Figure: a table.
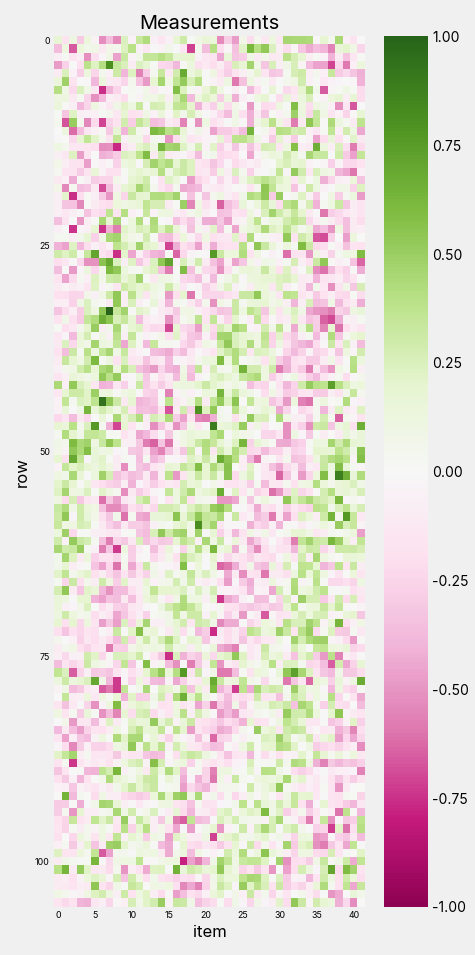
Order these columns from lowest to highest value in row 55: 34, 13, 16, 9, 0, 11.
9, 11, 34, 13, 16, 0
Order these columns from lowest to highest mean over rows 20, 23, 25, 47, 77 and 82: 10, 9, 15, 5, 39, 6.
6, 39, 15, 10, 5, 9
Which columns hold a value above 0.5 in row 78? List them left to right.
5, 21, 41
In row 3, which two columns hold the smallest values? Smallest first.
37, 39
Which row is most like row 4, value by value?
80
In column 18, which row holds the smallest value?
1
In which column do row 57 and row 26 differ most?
16
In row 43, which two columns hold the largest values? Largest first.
22, 5
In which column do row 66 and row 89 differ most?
8
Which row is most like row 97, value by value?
32
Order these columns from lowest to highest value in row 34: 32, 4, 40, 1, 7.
40, 1, 32, 4, 7
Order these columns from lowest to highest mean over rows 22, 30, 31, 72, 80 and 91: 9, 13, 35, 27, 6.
35, 9, 6, 13, 27
